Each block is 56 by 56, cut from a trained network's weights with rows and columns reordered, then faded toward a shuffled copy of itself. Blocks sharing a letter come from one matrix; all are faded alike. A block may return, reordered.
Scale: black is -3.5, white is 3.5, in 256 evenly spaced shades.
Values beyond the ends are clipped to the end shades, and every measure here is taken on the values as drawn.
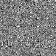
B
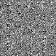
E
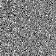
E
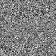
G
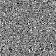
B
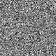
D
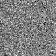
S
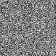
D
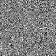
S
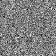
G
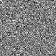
G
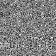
G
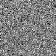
D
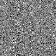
E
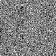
S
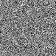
D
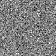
S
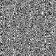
E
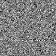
G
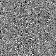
E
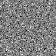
B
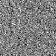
S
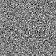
G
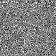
B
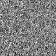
S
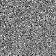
B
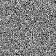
S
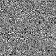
B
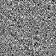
G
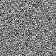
D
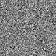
D
